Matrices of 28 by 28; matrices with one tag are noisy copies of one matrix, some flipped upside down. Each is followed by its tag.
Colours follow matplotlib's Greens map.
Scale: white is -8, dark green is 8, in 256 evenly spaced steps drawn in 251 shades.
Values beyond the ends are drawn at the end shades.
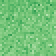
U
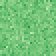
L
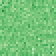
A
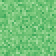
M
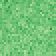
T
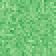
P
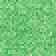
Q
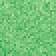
T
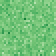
P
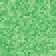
L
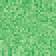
A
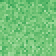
U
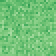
U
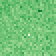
T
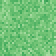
P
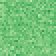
Q
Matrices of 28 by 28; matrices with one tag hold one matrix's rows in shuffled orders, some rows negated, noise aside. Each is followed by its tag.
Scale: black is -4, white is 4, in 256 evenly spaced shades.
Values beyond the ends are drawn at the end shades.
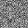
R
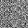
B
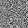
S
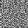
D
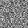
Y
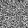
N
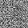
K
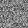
K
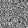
B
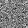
N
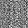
S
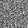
Y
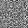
S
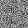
B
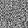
B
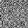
D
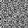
D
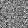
N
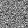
N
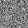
B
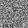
K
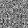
K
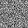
R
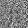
S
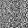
S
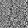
S
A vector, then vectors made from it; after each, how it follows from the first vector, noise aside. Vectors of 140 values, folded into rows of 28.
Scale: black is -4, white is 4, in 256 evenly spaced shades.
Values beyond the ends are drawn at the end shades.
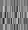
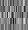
reversed.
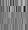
reversed, partly zeroed.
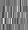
negated, partly zeroed.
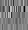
reversed, partly zeroed.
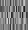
reversed.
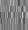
reversed, negated, shrunk.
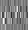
negated, partly zeroed.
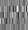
wrapped around, negated, partly zeroed.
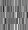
negated, partly zeroed.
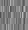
reversed, negated, shrunk.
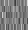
wrapped around, negated, partly zeroed.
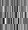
copied.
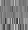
negated, partly zeroed.
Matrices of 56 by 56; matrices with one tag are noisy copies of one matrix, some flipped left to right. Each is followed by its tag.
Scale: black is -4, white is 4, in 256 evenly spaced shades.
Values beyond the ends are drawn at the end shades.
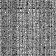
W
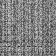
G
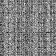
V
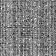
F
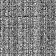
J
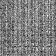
G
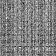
G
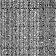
W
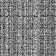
J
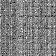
J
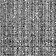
G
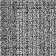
W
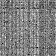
W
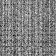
G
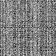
F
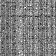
J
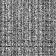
G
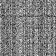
J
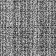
F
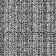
V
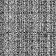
V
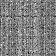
J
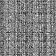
V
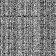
J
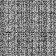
V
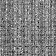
G
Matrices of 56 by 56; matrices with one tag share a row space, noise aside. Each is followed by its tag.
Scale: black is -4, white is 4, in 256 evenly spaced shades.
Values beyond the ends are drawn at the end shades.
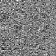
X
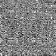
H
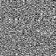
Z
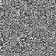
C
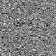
X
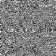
H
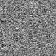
X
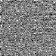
H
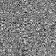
C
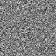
C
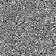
Z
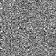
C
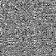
H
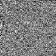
H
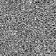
Z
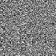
C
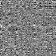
H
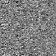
X
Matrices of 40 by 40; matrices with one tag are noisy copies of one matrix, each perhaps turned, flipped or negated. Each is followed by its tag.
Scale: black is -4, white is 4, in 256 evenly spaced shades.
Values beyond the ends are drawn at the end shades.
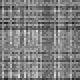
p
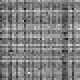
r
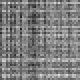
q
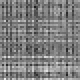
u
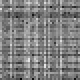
r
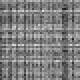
r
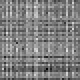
u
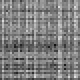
q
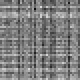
r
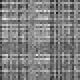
p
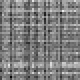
r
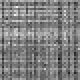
q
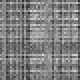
p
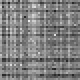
q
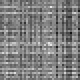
u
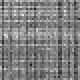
q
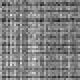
q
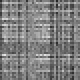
p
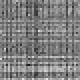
u
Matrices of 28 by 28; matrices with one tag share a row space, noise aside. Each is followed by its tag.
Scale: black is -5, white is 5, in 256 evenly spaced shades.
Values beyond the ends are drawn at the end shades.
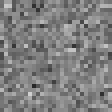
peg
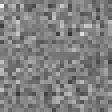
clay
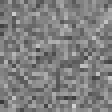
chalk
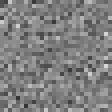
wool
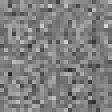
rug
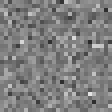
rug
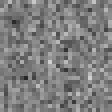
rug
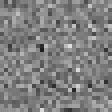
rug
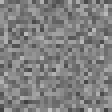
wool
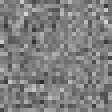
wool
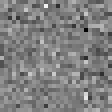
peg
